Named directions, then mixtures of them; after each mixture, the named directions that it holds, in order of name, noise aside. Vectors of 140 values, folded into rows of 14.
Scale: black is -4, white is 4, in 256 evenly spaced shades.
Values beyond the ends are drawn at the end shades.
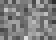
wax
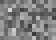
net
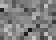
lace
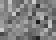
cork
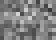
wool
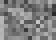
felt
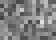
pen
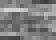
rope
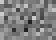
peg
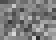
net.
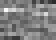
rope, wax.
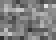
lace, pen, rope.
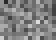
felt, wax.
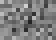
peg.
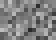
cork, lace.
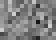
cork.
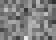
wax.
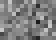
cork.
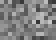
cork, pen, wax.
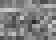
net, rope.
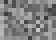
felt.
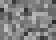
lace, pen, wax.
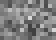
felt, rope, wool.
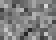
lace, pen.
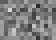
cork, net.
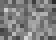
wax.
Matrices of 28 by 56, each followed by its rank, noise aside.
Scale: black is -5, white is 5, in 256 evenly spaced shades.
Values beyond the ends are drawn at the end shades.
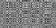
three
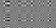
one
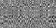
four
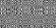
three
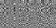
three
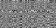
four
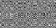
four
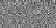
four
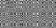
two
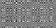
two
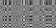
one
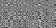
four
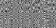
four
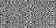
four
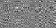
four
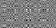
two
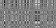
one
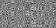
four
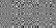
two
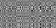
two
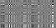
one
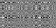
two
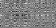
three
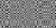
two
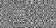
three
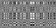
one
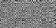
four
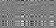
one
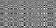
one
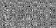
four
